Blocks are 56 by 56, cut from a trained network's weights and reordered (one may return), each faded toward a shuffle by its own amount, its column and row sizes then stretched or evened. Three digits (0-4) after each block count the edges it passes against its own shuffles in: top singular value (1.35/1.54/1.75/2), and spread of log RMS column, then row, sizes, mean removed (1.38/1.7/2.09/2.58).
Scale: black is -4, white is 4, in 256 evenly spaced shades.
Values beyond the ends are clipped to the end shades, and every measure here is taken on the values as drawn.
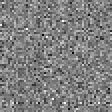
3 1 0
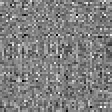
3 1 3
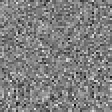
2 1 0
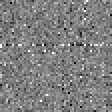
1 1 1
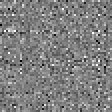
2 2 2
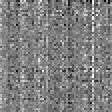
4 3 3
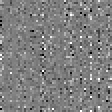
0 4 2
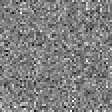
1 1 1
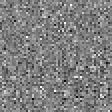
2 3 0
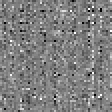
1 4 2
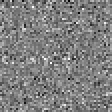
0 2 2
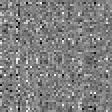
3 3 3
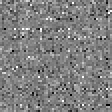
0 0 3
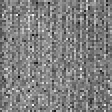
4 1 0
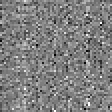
3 3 0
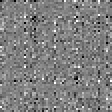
1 4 3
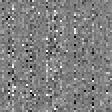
0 4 0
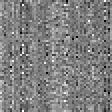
4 4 0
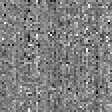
1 3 1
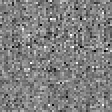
0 0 2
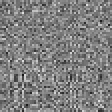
4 1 3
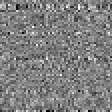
4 1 4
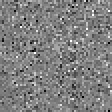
0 2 0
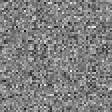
3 1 2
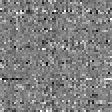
0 1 4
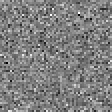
1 0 2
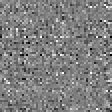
1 3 3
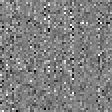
1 4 0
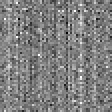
4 2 1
